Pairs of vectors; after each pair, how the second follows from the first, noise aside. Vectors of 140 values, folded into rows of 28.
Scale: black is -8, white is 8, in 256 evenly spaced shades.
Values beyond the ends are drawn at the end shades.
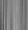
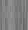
wrapped around, shrunk.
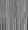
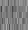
shuffled.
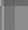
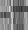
wrapped around, scaled up.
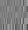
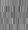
shuffled.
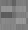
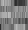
wrapped around, scaled up.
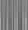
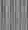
reversed, negated.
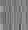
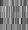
wrapped around, negated, scaled up.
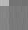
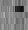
wrapped around, negated, scaled up.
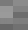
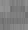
wrapped around, shrunk.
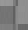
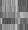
wrapped around, negated, scaled up.
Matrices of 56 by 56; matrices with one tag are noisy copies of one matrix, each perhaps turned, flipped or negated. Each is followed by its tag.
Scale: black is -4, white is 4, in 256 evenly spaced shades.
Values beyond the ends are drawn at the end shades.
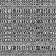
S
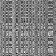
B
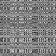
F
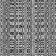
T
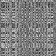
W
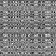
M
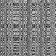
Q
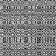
Q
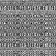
S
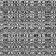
M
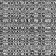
M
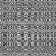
T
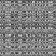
M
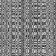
T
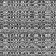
M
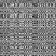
F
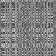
W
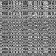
W
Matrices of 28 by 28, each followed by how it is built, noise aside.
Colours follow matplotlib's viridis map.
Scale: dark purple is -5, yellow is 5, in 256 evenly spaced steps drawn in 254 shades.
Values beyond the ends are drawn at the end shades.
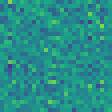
low rank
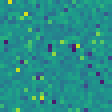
sparse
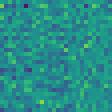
low rank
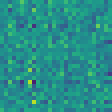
low rank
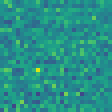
low rank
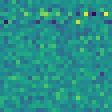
uneven rows
